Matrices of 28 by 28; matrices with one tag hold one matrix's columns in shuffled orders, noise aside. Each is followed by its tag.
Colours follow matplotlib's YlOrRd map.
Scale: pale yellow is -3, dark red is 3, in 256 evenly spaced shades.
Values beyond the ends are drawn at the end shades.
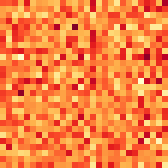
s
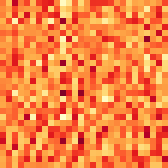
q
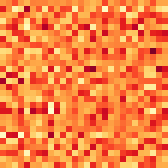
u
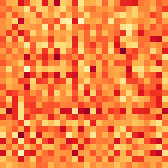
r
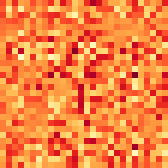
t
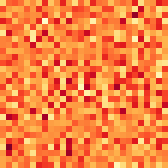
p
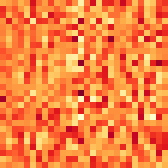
q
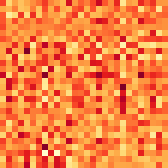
t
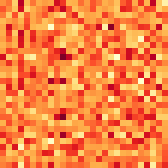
s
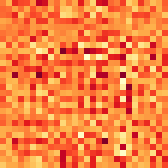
t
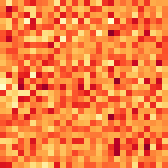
p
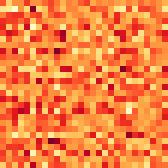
u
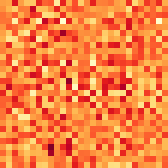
p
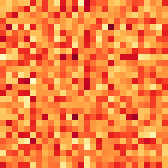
s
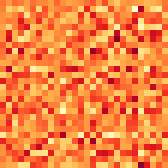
u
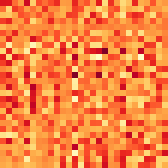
t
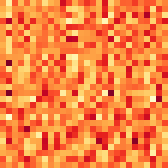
q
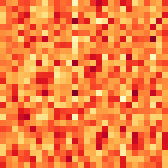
q
